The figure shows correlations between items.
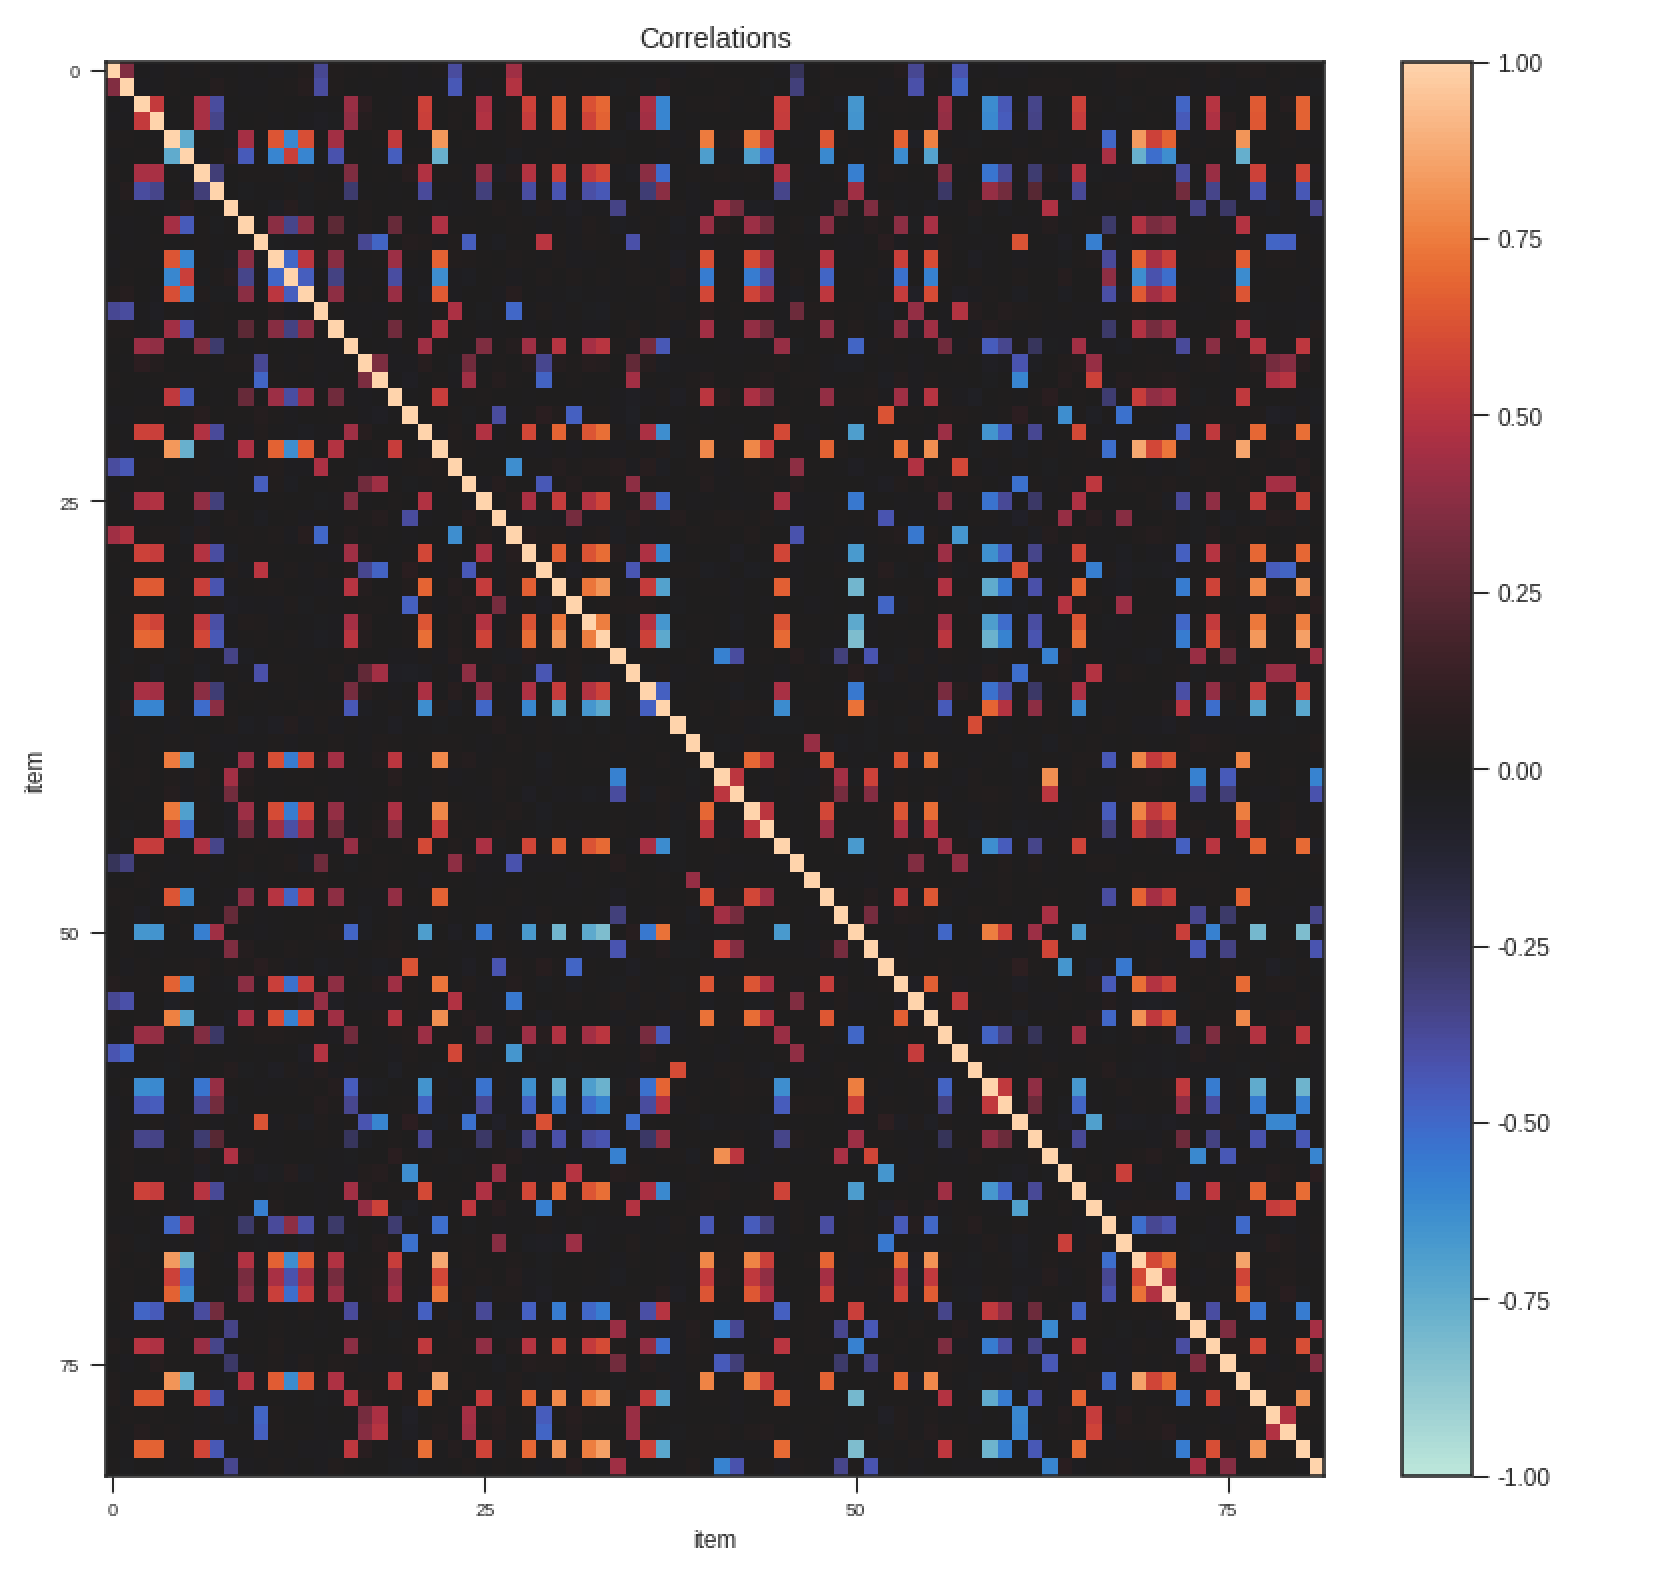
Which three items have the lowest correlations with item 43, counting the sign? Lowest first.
5, 12, 67
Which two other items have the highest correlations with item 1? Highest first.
27, 0
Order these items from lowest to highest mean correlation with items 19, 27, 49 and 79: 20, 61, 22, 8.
61, 20, 8, 22
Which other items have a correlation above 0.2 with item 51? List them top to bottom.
8, 41, 42, 49, 63
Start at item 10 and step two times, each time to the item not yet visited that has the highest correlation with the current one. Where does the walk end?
29
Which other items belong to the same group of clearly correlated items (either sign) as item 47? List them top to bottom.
39
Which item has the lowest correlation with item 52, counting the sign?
64
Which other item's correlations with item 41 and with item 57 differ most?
63
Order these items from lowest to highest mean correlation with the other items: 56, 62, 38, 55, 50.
50, 62, 38, 56, 55
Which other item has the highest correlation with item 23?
57
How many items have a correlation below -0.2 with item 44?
3
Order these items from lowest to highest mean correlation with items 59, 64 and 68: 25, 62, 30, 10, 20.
20, 30, 25, 10, 62
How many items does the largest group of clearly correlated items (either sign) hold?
24
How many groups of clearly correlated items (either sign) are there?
8
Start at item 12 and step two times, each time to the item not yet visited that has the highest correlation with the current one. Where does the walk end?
67
